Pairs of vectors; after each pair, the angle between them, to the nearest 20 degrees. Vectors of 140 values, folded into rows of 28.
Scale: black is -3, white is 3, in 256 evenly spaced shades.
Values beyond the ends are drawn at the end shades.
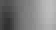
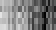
140 degrees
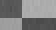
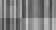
120 degrees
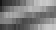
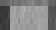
80 degrees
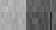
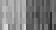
20 degrees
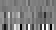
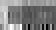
120 degrees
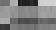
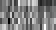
120 degrees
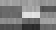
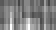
120 degrees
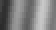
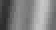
20 degrees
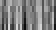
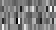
120 degrees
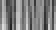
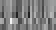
120 degrees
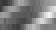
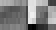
100 degrees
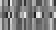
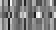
20 degrees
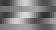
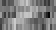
40 degrees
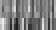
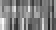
20 degrees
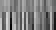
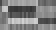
80 degrees
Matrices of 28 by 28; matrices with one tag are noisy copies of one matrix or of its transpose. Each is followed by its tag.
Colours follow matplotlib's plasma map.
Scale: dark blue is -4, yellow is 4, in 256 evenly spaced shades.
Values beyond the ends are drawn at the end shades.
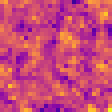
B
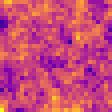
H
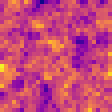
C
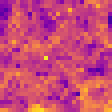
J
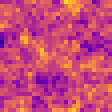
C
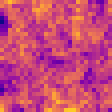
H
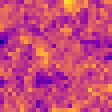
C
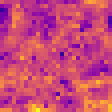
J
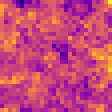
H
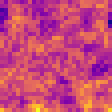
J
